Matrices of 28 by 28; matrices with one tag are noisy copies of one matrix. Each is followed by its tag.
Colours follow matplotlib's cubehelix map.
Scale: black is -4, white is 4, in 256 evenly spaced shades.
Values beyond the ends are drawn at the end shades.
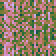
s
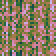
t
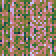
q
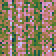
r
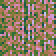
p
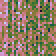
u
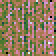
p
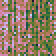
u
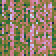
q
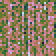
p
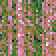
r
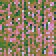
p
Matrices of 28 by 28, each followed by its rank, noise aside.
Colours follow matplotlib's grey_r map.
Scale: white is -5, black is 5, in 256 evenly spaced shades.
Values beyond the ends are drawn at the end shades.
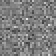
eight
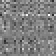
four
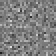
eight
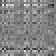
two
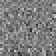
eight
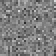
eight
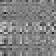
three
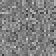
eight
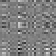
two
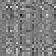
four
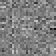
four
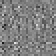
four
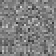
six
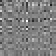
two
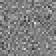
eight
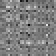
three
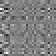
two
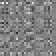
three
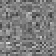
four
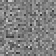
eight
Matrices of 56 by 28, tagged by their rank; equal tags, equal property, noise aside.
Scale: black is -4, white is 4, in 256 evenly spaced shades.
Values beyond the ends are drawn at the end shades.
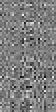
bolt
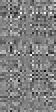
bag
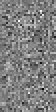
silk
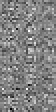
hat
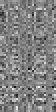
bolt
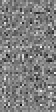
silk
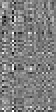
bag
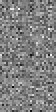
silk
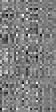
bolt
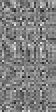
bolt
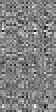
bag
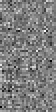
hat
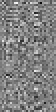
bolt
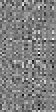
bolt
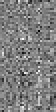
hat
